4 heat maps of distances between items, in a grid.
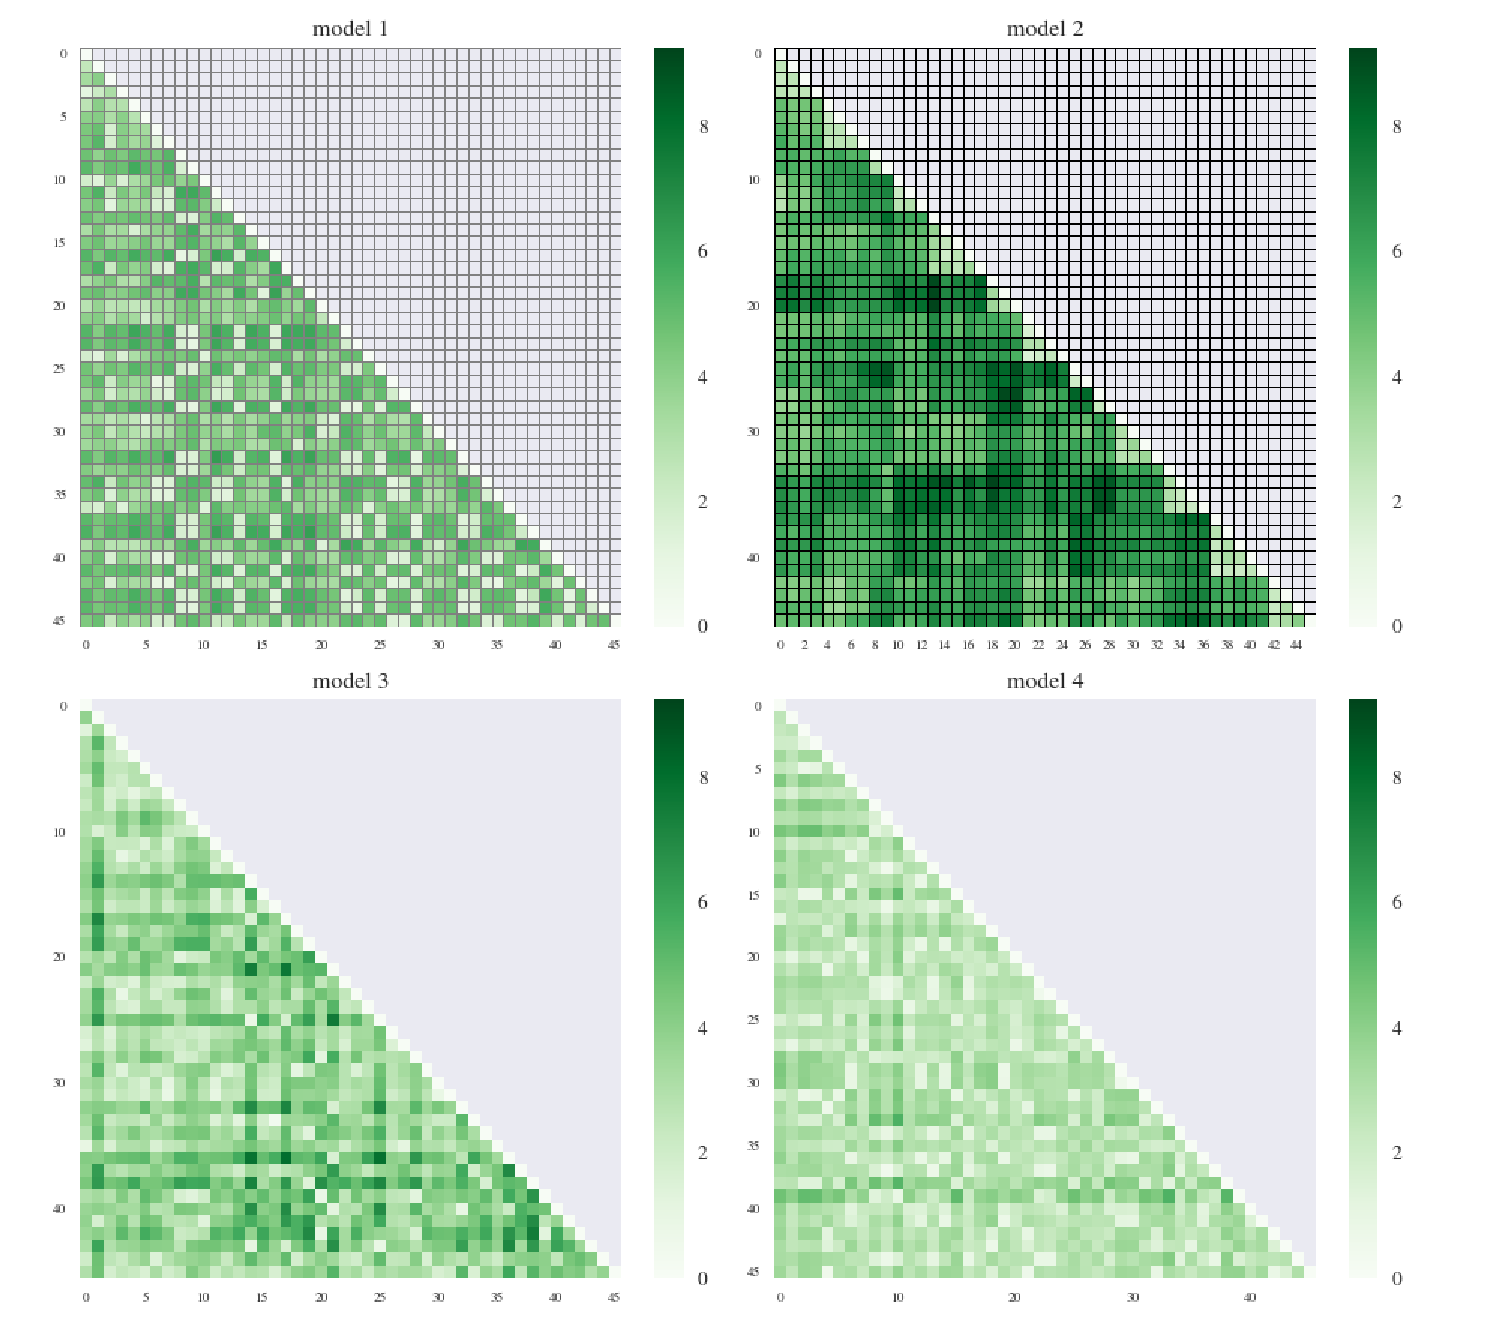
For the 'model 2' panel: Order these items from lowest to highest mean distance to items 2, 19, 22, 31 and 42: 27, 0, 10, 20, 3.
0, 3, 20, 10, 27
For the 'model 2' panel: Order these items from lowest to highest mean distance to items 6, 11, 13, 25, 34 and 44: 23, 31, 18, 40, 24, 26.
26, 31, 24, 40, 23, 18
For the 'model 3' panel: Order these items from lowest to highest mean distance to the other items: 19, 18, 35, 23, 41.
35, 23, 18, 41, 19
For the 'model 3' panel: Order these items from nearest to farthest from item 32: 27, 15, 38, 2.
27, 2, 15, 38
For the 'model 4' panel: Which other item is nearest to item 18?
43
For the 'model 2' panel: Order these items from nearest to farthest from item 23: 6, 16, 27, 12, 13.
12, 27, 6, 16, 13
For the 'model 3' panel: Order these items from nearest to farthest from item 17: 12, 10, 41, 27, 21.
12, 27, 10, 41, 21
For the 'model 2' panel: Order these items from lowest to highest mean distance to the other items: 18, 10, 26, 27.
10, 27, 26, 18
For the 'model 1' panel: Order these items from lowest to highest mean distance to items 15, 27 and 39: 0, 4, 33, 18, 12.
12, 4, 0, 18, 33
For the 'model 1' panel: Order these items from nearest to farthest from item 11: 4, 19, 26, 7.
7, 26, 4, 19
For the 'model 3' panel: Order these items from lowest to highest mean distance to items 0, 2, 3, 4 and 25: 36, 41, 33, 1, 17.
33, 17, 41, 1, 36
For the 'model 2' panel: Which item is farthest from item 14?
34
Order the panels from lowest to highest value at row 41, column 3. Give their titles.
model 4, model 3, model 1, model 2
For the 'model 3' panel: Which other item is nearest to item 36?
21
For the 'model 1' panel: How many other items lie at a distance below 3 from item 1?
5
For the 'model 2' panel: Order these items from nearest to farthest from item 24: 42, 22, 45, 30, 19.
22, 42, 45, 30, 19
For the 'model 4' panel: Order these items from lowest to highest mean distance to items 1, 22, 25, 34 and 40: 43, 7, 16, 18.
16, 7, 43, 18
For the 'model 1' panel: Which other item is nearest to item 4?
14
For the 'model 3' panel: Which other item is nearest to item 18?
29
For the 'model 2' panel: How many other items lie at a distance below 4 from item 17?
4
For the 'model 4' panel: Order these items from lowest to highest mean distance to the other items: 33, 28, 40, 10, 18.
40, 28, 18, 33, 10
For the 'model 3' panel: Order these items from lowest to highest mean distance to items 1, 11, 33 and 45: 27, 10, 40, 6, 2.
2, 10, 27, 6, 40
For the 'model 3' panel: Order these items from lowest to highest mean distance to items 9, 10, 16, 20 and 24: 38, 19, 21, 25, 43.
43, 25, 21, 19, 38
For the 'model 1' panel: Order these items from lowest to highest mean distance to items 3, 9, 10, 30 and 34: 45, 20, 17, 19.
20, 45, 17, 19
